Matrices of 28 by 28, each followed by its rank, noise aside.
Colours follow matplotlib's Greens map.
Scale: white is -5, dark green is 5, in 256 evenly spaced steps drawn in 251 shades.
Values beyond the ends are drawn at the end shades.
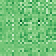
three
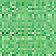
three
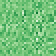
four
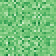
four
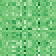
two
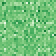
six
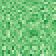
four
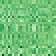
three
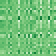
two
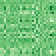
three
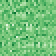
six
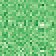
four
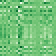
two
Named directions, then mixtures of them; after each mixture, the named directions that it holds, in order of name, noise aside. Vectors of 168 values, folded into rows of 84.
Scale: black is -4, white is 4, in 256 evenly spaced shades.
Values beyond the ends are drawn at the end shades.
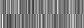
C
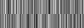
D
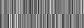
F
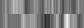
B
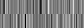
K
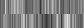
B, D, K.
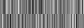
C, F, K.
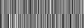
F.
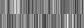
B, C, D.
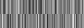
C, F, K.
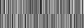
D, F, K.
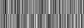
D.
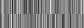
F.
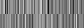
K.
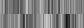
B, K.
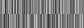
D, F, K.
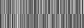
D, F.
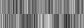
B, C, D.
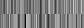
D, F, K.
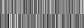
F.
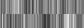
B, C.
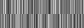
D.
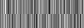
D.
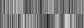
B, F, K.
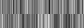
B, C, D.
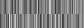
D, F.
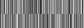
D, F, K.
